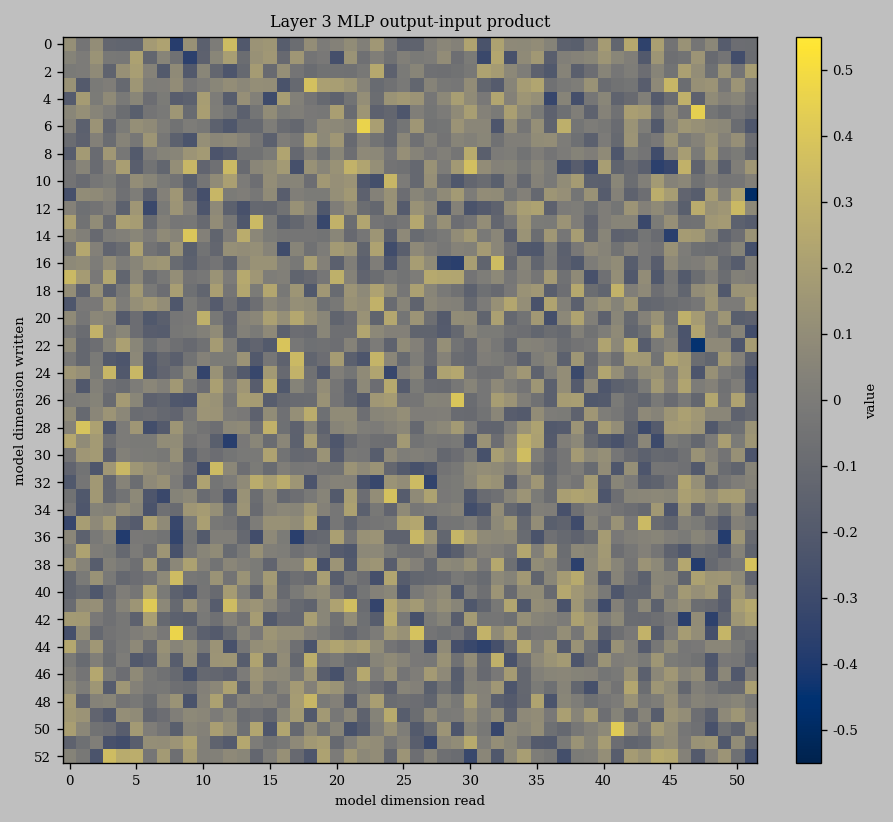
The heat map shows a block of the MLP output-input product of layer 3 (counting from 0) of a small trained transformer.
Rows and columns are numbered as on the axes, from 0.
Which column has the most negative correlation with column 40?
24
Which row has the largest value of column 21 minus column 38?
9
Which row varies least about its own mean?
7
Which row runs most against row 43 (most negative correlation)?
0
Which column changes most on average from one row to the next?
38
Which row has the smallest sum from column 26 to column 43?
44
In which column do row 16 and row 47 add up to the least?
29
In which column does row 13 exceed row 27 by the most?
14
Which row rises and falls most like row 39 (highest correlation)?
30
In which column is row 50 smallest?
32
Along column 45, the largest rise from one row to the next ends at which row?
15
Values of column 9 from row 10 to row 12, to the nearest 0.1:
-0.2 -0.1 0
